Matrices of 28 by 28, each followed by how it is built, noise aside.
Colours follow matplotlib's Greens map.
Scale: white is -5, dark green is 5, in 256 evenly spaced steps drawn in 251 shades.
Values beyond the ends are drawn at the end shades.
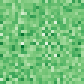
low rank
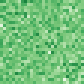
block diagonal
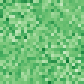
block diagonal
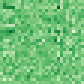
low rank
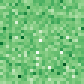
sparse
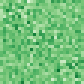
block diagonal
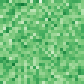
Hankel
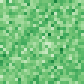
Hankel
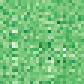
low rank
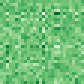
low rank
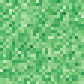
Hankel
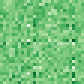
low rank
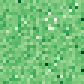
sparse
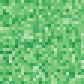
blocks
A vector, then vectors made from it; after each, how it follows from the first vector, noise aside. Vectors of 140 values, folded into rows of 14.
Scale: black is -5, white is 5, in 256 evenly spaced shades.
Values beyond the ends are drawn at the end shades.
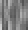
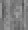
wrapped around, negated, shrunk.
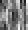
reversed, scaled up.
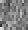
sign-scrambled.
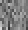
sign-scrambled.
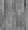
wrapped around, negated, shrunk.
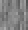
reversed, negated, shrunk.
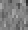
reversed, negated, partly zeroed.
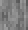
reversed, negated, shrunk.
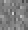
wrapped around, partly zeroed.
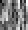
reversed, scaled up.
